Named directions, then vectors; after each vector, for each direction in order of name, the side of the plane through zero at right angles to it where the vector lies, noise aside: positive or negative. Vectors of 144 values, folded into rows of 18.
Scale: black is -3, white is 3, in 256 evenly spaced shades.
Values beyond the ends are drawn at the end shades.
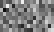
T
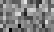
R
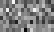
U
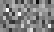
positive, negative, positive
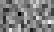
negative, positive, negative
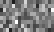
positive, negative, negative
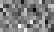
negative, negative, negative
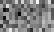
negative, positive, negative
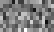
negative, negative, negative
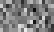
negative, negative, negative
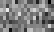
positive, negative, positive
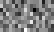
negative, negative, negative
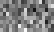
negative, negative, negative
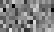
negative, positive, positive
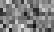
positive, negative, negative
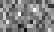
positive, positive, positive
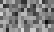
negative, negative, positive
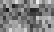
negative, positive, negative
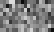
negative, negative, positive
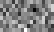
negative, negative, negative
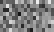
negative, positive, negative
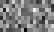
positive, positive, positive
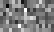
negative, negative, positive
